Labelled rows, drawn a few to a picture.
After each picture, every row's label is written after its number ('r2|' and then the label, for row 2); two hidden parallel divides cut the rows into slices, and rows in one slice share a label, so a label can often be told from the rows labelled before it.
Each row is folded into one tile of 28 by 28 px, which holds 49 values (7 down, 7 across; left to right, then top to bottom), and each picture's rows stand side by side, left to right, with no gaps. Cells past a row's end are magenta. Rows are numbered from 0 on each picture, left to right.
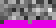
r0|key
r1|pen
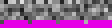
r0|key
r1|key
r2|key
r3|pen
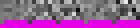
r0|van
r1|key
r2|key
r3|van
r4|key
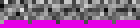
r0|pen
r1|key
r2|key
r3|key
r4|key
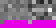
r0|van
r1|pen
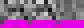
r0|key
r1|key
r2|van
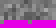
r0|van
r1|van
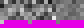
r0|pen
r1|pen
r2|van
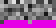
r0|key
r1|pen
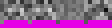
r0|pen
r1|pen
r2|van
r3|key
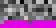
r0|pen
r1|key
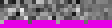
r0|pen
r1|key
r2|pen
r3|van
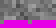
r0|van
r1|van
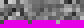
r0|key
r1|van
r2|pen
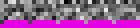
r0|key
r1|key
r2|pen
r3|pen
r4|pen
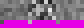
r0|van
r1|pen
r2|van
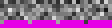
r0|pen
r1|pen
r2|pen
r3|key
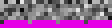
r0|key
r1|pen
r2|pen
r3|key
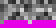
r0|pen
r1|pen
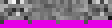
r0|key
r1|van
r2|van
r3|key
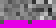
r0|van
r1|key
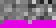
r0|van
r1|pen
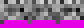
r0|key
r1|key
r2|key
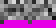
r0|key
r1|key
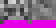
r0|key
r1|van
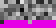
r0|key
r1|pen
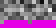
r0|pen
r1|pen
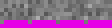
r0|van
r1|van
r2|van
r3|van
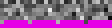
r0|pen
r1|pen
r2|pen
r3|key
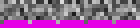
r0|key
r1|pen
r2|pen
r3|key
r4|pen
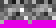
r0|pen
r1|pen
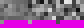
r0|van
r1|pen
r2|key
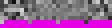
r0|pen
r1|van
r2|van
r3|key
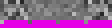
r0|pen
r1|van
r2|van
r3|pen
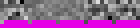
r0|pen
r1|van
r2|van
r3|key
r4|key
